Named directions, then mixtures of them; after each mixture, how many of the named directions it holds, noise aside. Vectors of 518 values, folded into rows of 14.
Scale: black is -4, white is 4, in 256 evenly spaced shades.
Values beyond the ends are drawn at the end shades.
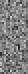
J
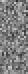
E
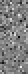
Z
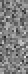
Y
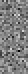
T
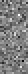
two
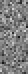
two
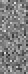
two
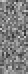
one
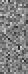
four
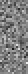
four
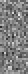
three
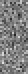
four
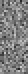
four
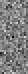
four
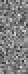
three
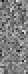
three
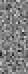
two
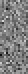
four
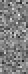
three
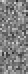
one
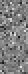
one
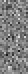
two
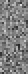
one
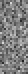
two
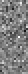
two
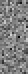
three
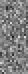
four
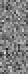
four
